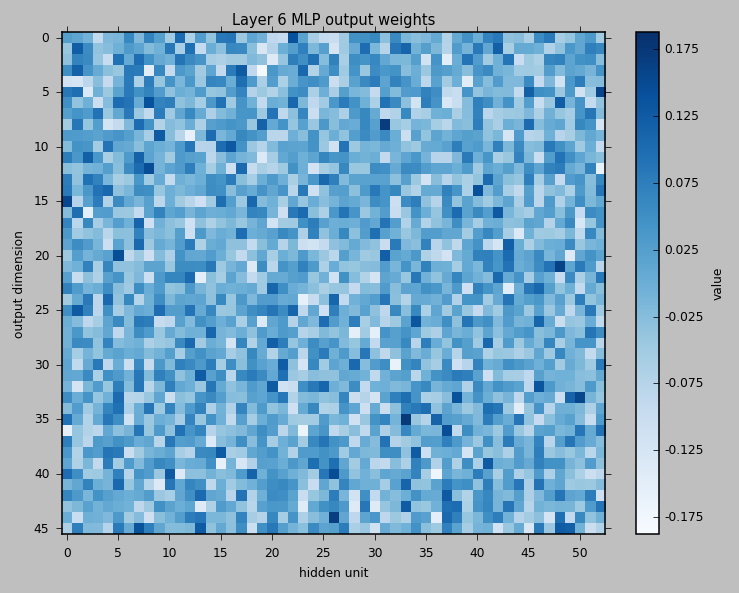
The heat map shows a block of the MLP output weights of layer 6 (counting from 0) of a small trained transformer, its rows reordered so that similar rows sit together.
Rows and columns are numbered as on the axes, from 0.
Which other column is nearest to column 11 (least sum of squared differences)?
47
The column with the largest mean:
7
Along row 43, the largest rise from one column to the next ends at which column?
29
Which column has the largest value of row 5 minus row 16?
45
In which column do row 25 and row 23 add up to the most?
20
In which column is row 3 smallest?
19
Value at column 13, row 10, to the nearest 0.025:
-0.075
